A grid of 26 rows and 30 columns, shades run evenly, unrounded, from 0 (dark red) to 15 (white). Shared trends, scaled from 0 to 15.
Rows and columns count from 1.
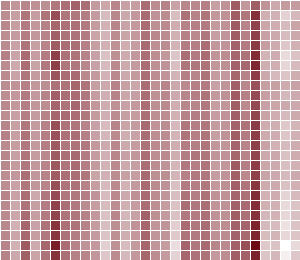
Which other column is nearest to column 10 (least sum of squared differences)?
14
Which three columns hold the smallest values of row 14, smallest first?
26, 6, 24
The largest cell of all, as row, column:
25, 29
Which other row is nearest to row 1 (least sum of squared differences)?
9
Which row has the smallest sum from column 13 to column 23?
16
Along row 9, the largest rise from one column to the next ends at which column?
27
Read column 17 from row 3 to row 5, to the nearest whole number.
8 8 8
